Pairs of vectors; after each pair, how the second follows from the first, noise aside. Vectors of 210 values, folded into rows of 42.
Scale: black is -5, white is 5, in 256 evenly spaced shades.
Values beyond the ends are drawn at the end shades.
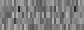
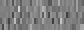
negated, partly zeroed.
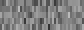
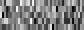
wrapped around, scaled up.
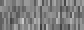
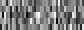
wrapped around, scaled up.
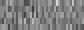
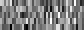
reversed, negated, scaled up.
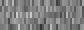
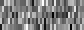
reversed, negated, scaled up.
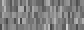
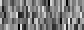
wrapped around, negated, scaled up.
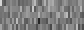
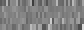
reversed, partly zeroed.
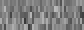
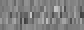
partly zeroed.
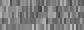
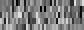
wrapped around, negated, scaled up.
